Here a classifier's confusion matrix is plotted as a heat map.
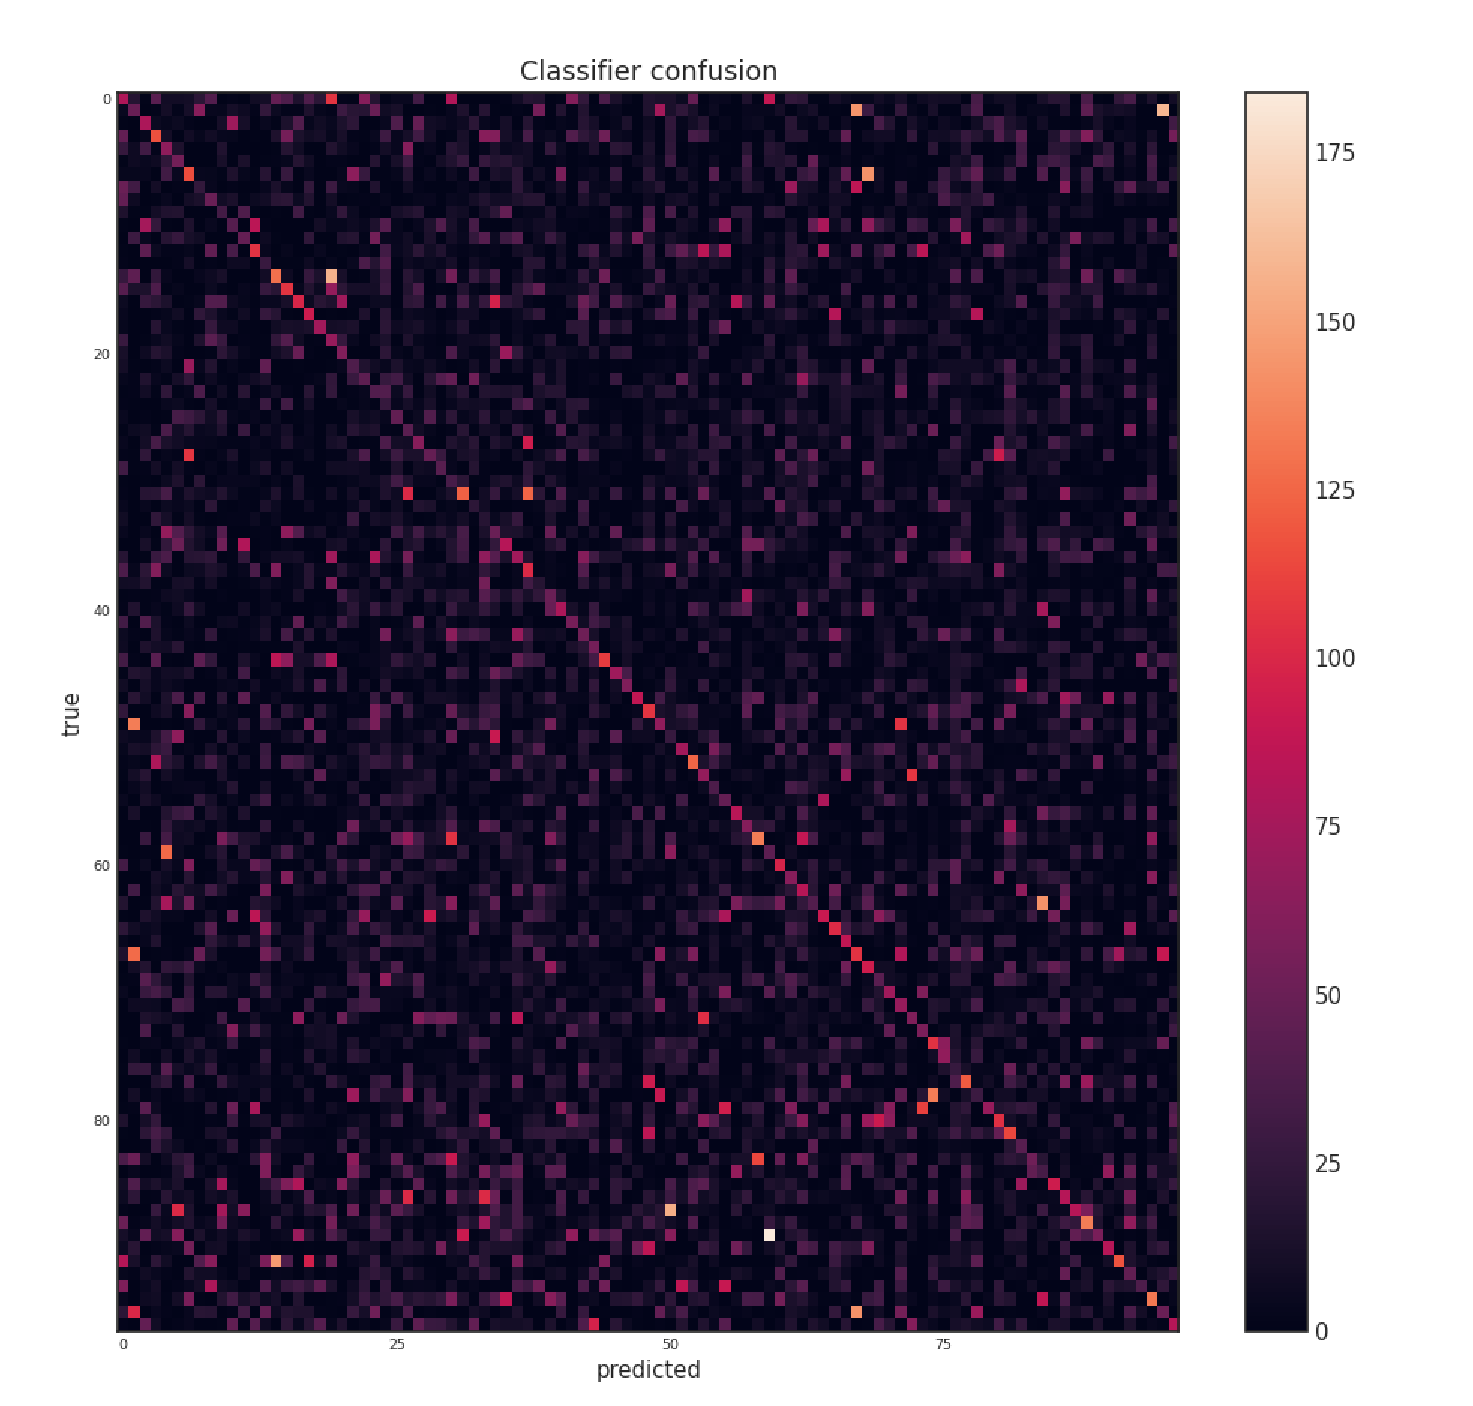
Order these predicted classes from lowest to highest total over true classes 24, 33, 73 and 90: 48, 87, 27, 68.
87, 27, 68, 48
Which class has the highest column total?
86
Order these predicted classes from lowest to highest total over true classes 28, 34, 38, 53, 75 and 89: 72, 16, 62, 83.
83, 62, 16, 72
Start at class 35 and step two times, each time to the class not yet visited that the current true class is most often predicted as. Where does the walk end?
77
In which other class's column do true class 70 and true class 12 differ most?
53
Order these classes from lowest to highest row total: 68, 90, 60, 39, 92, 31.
92, 39, 68, 60, 90, 31
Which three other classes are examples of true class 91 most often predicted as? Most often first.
14, 17, 0
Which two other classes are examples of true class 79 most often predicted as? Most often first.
73, 55
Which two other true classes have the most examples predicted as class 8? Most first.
93, 91
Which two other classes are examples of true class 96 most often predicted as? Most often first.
43, 72
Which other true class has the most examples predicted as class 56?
16
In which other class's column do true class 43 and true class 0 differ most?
19
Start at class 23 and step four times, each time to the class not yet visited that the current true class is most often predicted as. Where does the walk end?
95
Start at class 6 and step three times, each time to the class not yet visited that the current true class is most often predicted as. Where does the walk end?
57
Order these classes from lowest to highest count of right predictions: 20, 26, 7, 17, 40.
7, 26, 20, 40, 17
